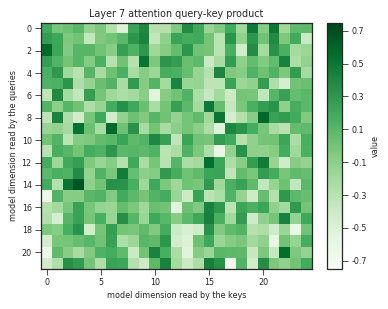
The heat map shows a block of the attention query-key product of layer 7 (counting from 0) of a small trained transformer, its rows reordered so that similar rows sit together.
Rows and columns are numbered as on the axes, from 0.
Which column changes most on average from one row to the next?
22
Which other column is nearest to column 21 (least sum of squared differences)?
13
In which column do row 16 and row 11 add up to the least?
12
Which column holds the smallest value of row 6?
10
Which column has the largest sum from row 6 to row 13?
20
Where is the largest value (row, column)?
14, 3
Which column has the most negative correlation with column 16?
17
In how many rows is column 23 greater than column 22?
10
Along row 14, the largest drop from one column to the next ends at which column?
4
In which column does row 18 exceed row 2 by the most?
18
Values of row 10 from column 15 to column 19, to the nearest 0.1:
0 0.3 0.2 -0.3 -0.1
